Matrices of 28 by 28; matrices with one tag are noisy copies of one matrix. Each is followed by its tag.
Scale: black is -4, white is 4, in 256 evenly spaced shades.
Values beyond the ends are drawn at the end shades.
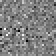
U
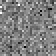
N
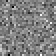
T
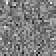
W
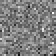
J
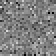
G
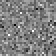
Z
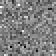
N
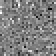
N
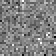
G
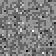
Z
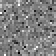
N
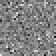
G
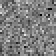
N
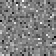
G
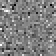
T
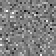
T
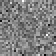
G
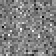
Z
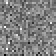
W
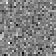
W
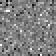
T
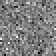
W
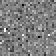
U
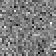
W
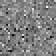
U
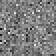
U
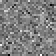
T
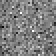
Z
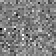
U
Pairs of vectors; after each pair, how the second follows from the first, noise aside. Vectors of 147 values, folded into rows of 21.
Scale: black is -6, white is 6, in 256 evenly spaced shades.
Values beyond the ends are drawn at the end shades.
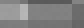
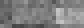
reversed.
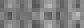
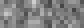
reversed.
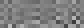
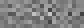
wrapped around, negated.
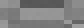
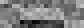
reversed, scaled up.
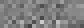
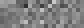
reversed, negated.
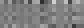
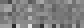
reversed.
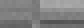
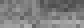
negated.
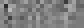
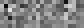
scaled up.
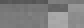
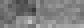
reversed, negated.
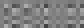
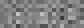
wrapped around, negated.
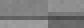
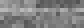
reversed, negated.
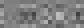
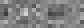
reversed.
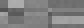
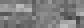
reversed.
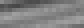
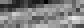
scaled up.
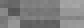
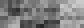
scaled up.
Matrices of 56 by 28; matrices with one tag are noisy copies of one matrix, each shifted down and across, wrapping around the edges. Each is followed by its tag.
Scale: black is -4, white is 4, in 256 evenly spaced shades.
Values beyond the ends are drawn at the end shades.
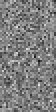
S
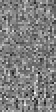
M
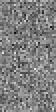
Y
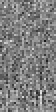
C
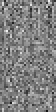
M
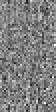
M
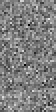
Y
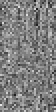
M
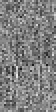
C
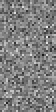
Y
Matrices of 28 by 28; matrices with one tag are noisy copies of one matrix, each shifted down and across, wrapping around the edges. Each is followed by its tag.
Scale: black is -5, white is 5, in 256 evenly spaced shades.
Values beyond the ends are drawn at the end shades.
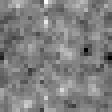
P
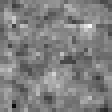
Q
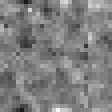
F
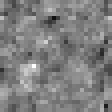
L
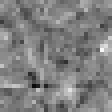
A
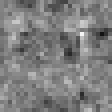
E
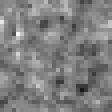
P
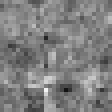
E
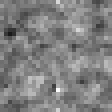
P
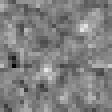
A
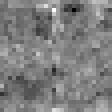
E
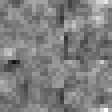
L
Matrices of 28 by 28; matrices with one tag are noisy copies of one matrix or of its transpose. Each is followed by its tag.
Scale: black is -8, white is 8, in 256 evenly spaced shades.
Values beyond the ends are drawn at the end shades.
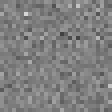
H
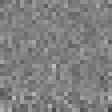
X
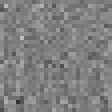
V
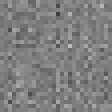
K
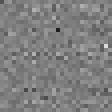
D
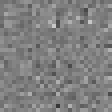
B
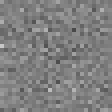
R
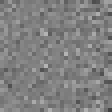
X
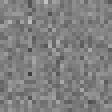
R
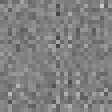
K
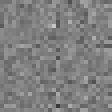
B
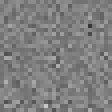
D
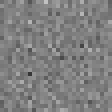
R
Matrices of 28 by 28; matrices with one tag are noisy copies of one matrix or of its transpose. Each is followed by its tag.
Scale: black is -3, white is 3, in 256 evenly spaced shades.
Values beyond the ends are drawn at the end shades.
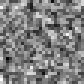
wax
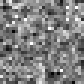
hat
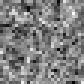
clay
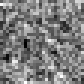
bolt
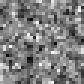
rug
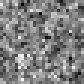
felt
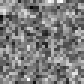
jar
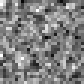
felt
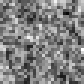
rug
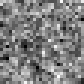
bolt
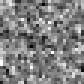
jar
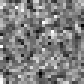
wax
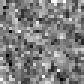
rug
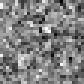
felt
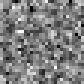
wax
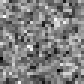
felt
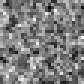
hat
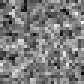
clay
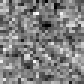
bolt
